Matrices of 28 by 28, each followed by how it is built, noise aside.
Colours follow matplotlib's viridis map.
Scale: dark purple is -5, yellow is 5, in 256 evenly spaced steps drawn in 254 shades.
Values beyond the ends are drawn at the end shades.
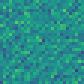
Hankel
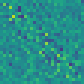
banded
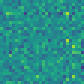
low rank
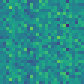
repeating rows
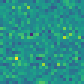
uneven rows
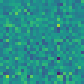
low rank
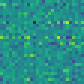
uneven rows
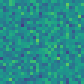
repeating rows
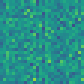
repeating rows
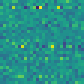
uneven rows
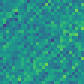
Hankel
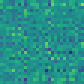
low rank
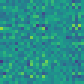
low rank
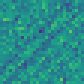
Hankel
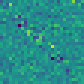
banded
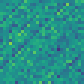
Hankel
